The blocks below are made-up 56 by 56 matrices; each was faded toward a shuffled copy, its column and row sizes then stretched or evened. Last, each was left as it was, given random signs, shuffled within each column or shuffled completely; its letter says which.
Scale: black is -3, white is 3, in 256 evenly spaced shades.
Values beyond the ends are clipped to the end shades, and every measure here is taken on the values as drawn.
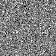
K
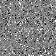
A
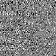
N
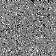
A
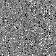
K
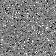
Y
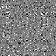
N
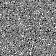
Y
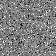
Y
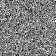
K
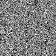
K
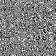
N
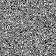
K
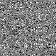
N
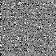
A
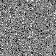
K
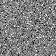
Y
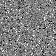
Y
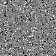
K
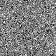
Y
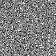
K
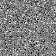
A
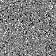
K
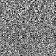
N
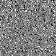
A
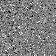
K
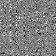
N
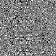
N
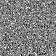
Y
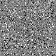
A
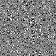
N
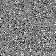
Y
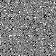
A
